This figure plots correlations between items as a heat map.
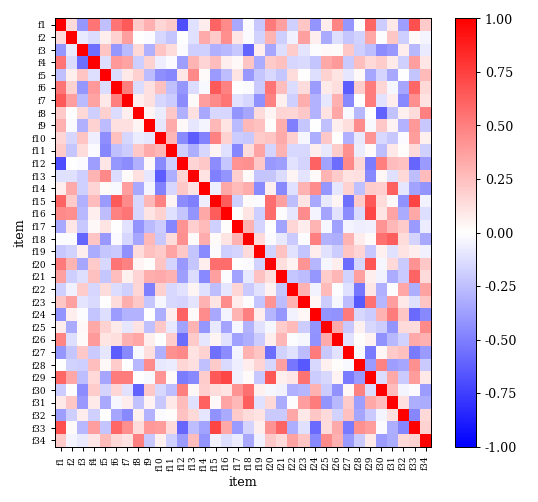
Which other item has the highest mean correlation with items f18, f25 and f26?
f4
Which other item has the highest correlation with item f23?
f29
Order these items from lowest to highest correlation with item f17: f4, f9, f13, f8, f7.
f8, f9, f7, f4, f13
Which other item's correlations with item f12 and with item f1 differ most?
f33
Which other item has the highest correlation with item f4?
f1
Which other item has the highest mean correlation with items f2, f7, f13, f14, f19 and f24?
f31
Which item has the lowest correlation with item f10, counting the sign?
f13
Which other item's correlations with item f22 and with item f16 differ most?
f15
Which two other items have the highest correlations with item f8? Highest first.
f34, f26
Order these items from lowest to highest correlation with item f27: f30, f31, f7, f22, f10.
f7, f10, f22, f30, f31
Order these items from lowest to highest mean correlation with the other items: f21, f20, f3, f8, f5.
f3, f5, f8, f21, f20
